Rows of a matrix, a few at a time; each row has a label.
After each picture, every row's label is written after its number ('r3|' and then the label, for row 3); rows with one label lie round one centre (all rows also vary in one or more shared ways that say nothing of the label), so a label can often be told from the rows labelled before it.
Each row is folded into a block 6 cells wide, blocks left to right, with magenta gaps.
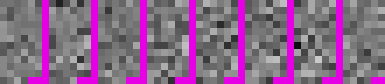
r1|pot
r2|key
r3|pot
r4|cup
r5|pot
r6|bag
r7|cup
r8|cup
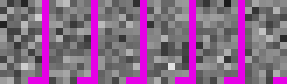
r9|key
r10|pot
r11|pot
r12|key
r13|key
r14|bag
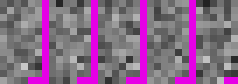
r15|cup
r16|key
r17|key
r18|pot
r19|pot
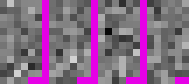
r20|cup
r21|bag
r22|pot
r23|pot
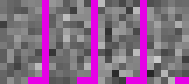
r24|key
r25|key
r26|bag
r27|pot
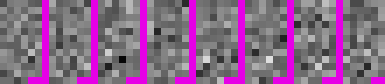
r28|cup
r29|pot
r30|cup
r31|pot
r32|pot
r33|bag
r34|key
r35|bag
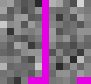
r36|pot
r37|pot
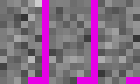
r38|bag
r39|bag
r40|bag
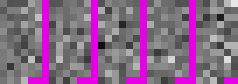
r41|pot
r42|key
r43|pot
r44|bag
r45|bag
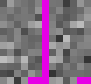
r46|bag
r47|bag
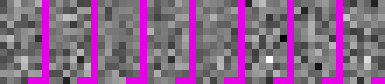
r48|key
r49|key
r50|pot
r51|pot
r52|key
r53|bag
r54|bag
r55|key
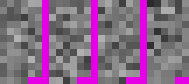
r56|bag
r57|cup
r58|cup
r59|pot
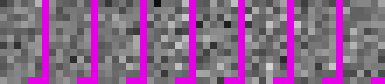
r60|cup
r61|pot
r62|key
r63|key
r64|key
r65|key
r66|pot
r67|bag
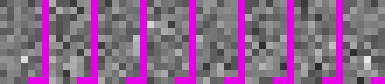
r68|bag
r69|bag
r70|cup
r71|pot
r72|cup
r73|cup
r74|bag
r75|key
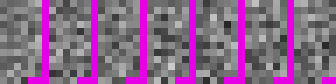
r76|cup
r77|bag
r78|cup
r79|pot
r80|key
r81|key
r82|key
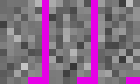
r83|key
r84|bag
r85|pot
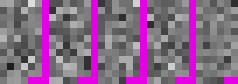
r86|pot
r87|cup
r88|bag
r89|key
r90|cup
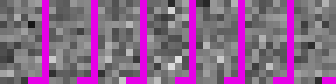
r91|key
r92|bag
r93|pot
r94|pot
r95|bag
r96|key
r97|cup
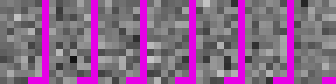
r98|key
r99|pot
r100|bag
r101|bag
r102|cup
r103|cup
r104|key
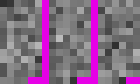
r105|bag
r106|cup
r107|cup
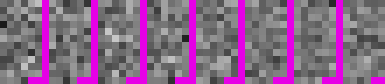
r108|key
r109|key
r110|key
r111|bag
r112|bag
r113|cup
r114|pot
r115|pot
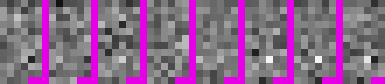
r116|key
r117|pot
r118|pot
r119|cup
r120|bag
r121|bag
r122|bag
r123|key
